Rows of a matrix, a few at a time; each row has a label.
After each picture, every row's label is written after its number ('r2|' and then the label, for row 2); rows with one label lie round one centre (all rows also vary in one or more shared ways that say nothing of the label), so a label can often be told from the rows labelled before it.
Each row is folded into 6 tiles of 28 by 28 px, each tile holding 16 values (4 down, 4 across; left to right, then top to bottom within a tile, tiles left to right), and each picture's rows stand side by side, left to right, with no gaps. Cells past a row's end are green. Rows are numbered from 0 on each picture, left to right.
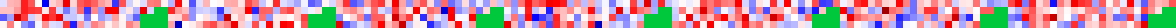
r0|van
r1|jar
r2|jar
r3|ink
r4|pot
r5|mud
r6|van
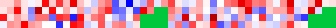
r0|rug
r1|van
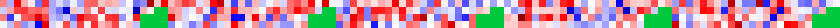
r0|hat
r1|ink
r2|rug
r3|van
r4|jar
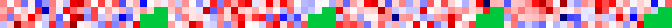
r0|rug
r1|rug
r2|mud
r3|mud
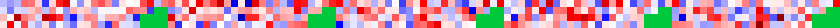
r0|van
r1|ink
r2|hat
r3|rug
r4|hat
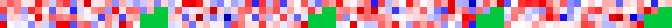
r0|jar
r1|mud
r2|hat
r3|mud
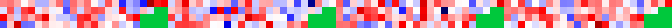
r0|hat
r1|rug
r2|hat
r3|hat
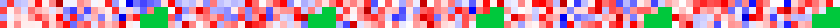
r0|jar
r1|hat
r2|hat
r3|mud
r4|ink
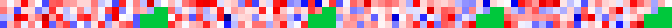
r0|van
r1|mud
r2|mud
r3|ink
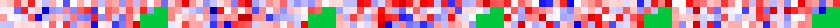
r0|ink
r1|rug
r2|van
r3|hat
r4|ink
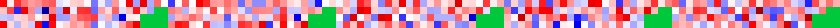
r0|ink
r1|mud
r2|van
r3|van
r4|hat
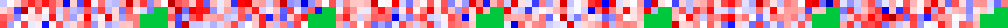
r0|ink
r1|hat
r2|mud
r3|jar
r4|pot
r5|pot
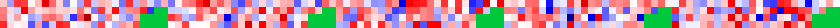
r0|ink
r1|mud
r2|hat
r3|van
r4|jar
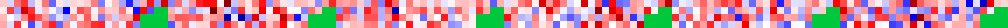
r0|hat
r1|mud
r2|pot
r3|mud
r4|pot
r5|rug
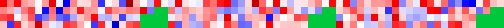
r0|ink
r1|jar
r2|jar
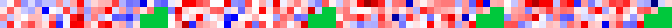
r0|rug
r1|mud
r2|mud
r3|mud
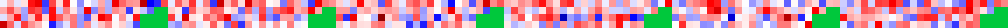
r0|pot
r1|van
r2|van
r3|mud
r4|mud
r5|ink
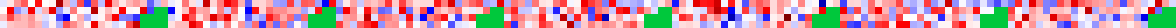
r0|mud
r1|pot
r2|pot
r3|jar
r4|mud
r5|jar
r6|van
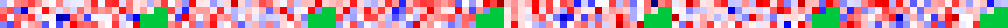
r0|mud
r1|van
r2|hat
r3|mud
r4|ink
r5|mud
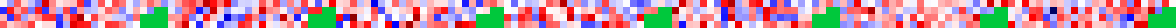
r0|rug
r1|mud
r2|rug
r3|rug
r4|jar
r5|hat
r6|ink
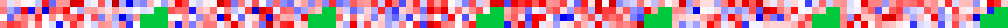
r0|rug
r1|jar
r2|mud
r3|mud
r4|jar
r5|van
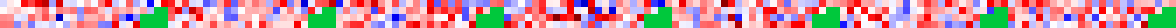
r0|mud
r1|hat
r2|mud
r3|pot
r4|jar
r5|hat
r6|mud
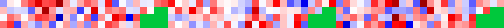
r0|mud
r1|hat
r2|jar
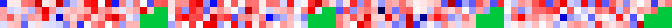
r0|mud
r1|van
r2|pot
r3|mud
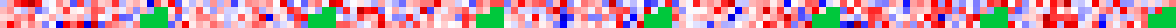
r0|mud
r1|hat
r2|hat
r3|mud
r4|mud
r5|hat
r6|jar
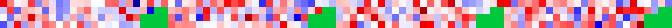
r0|hat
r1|rug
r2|hat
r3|ink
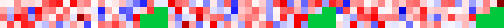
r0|rug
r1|hat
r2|hat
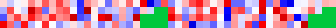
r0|pot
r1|mud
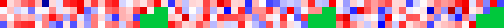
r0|van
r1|pot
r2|ink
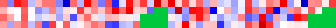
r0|ink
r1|hat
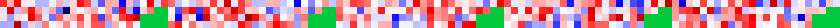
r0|hat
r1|rug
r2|mud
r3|hat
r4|rug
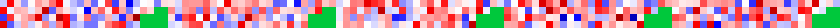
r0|jar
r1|rug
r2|mud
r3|mud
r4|ink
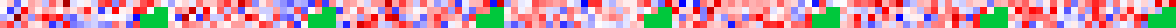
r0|van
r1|rug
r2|pot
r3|pot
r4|rug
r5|mud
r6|hat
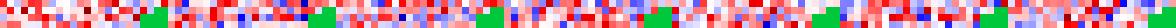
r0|hat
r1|van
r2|van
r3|rug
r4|jar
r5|pot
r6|jar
